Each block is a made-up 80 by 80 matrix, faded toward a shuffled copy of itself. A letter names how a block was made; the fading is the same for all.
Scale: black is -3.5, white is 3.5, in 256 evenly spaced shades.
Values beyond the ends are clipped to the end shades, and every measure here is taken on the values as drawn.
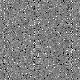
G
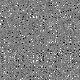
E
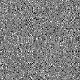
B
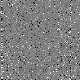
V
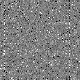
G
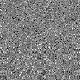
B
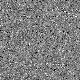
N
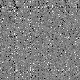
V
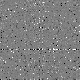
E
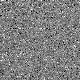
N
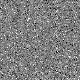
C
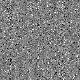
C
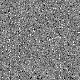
C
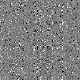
V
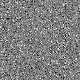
C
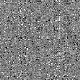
G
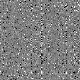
G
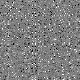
V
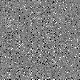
V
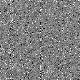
C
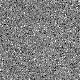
C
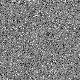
N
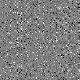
V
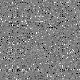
E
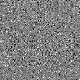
B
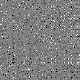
E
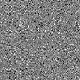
B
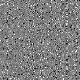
G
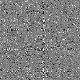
V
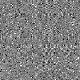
B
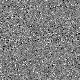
N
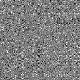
B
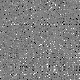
E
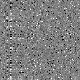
G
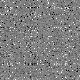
E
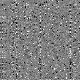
G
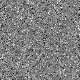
C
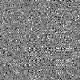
B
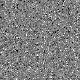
C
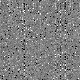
G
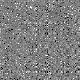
G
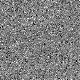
N
